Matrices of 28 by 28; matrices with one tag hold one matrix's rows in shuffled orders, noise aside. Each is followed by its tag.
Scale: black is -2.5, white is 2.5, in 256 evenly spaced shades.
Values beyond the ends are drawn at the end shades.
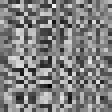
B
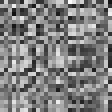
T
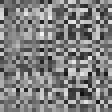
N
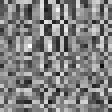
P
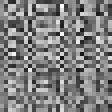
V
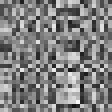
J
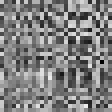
N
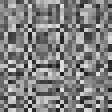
V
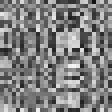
J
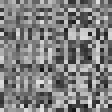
N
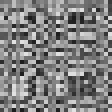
T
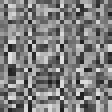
V
